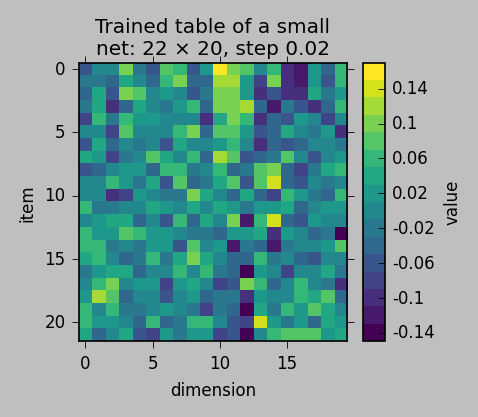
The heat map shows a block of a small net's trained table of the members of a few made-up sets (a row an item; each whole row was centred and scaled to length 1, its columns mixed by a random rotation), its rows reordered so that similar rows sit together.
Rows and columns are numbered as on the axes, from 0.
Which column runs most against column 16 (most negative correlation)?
10
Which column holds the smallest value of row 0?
16
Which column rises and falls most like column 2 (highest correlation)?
13
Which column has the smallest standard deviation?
4
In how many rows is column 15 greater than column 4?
8
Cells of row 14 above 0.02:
4
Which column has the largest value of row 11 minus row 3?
14
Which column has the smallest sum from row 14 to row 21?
12
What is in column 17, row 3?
-0.1
